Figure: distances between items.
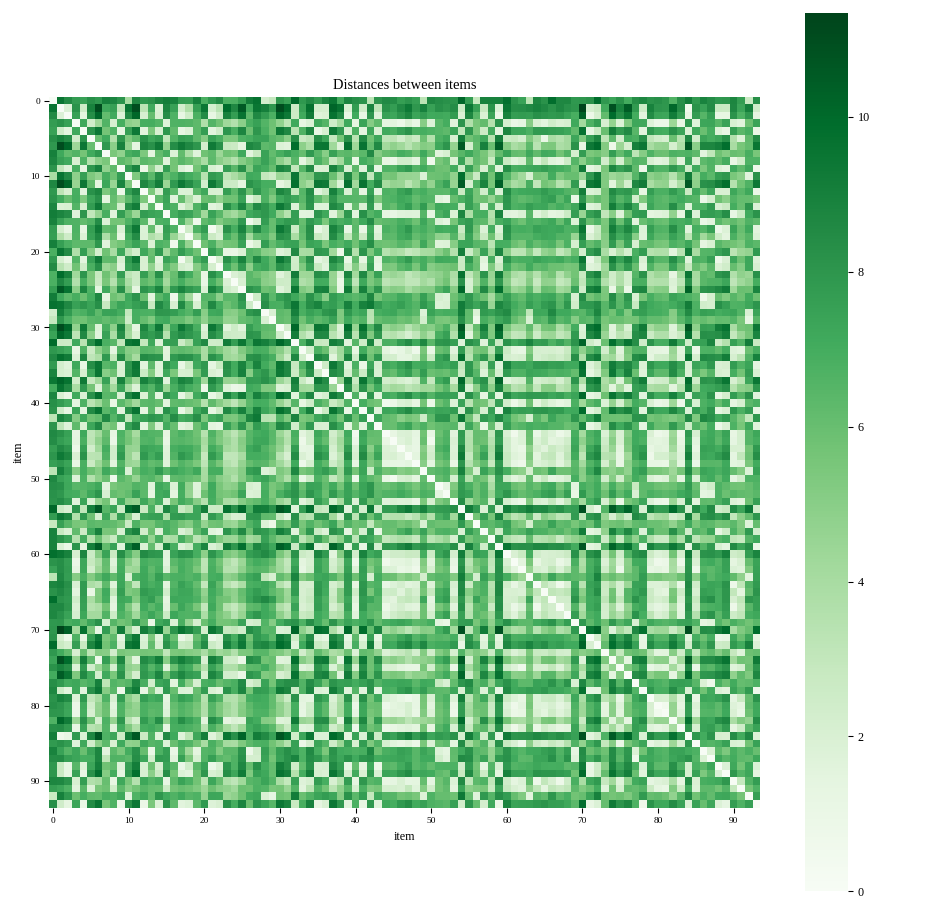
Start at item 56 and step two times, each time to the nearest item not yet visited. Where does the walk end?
92
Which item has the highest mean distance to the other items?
0
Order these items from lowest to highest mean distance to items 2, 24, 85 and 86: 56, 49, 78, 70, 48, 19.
48, 19, 78, 56, 49, 70
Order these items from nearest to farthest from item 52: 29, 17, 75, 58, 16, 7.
16, 7, 58, 29, 75, 17
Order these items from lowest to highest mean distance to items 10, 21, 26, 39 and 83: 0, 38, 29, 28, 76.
29, 38, 28, 76, 0
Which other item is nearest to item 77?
87
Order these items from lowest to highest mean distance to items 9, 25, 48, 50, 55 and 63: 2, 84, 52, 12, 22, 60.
60, 22, 12, 52, 2, 84
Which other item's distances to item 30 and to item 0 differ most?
11
